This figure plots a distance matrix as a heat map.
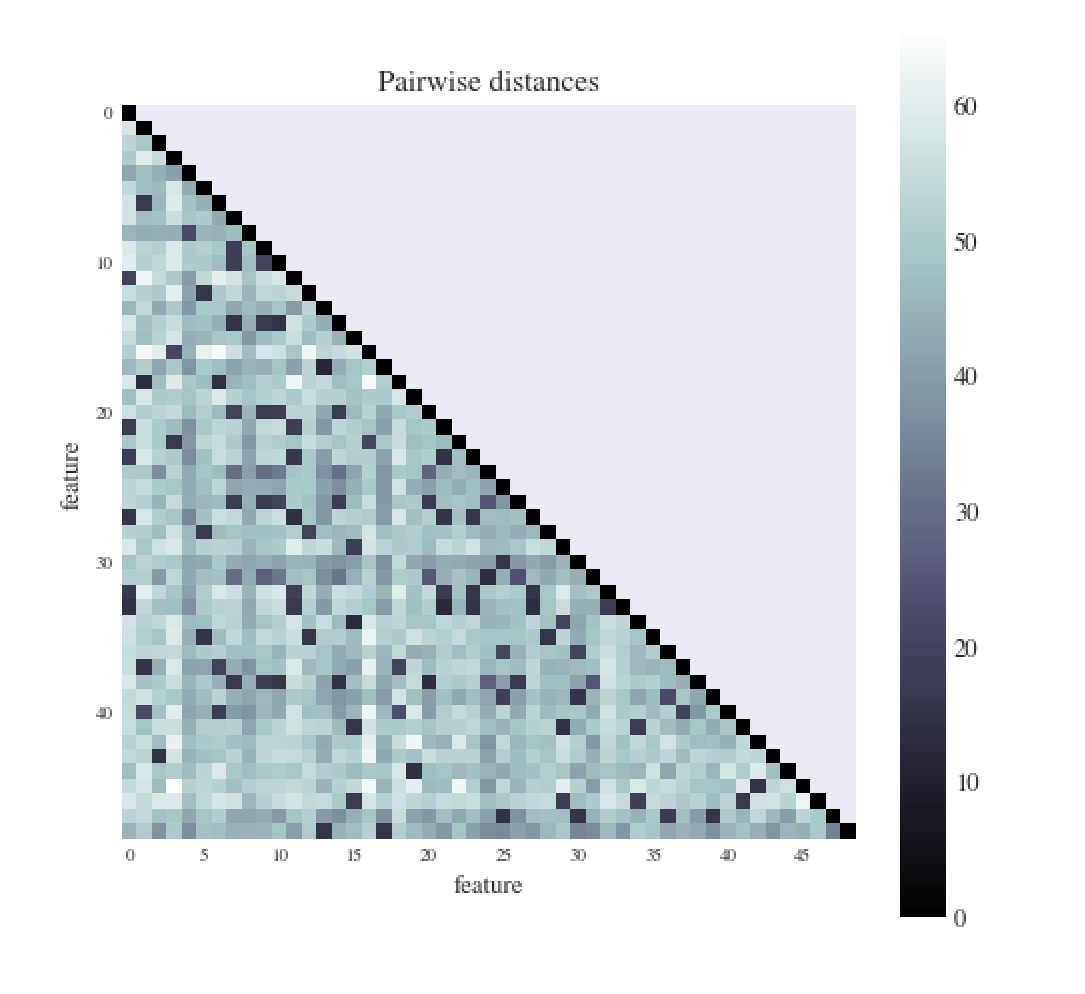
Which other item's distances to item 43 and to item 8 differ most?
2
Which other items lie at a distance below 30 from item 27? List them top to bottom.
0, 11, 21, 23, 32, 33
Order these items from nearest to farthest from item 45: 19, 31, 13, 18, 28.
31, 13, 28, 18, 19
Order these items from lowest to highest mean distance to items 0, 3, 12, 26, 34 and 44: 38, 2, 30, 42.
30, 38, 2, 42
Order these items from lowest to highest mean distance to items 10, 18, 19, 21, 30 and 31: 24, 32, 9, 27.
24, 9, 27, 32
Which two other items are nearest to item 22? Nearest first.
3, 16
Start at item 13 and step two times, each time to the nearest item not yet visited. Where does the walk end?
48
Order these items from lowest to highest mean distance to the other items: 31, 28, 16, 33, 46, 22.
31, 33, 28, 22, 46, 16
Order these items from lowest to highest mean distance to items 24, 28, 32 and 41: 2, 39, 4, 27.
27, 4, 39, 2
